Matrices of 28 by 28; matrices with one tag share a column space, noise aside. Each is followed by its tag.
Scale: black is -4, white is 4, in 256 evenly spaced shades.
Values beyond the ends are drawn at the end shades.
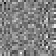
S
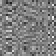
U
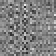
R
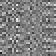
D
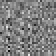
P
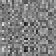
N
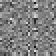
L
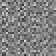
D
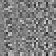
L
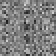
R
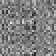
R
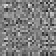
L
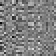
U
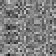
R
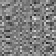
U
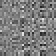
L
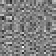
U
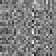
N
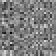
S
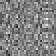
S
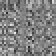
N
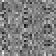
S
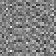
D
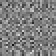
L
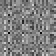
R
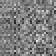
R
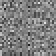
L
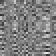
U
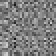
L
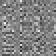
U
